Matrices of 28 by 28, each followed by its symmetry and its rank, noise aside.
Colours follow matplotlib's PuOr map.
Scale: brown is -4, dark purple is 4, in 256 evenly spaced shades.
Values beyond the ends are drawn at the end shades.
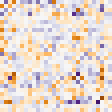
antisymmetric, rank six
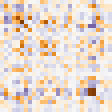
symmetric, rank three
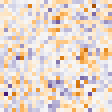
antisymmetric, rank six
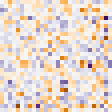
antisymmetric, rank six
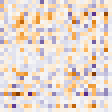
no symmetry, rank four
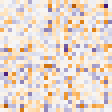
antisymmetric, rank six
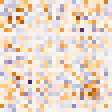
symmetric, rank six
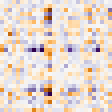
no symmetry, rank three
